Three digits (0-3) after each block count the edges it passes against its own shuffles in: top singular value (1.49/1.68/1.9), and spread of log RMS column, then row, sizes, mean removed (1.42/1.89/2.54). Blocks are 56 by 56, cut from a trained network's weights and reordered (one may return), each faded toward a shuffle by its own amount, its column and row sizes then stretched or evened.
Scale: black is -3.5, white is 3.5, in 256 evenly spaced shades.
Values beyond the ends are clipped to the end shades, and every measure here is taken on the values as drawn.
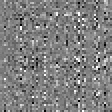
1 3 2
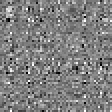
2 2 3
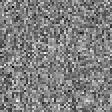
1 0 0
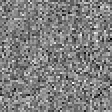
1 0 0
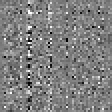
2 3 2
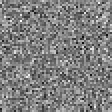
2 0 0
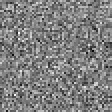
1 0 0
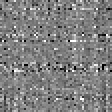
1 1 3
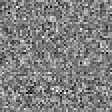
0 0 1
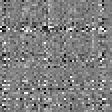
2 2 3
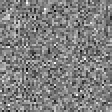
1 1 0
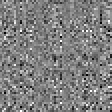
3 3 2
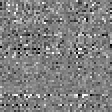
1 2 3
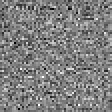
1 0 2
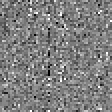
0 2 1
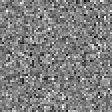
0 1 1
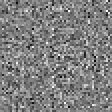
0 2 1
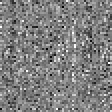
0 2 1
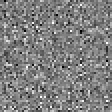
0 2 2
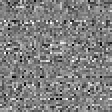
1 1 3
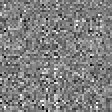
2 2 2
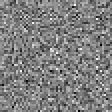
2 2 0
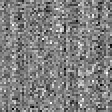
1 1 0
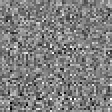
2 1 2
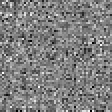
0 1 2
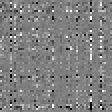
1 3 3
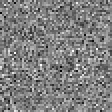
0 1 0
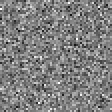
0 0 0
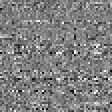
1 1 3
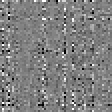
1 3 2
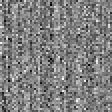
2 1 0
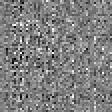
1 3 1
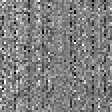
2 3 0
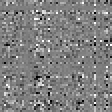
0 3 3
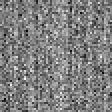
2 0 0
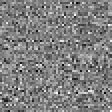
2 0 3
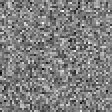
1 1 0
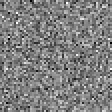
0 0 1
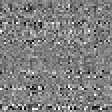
2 1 3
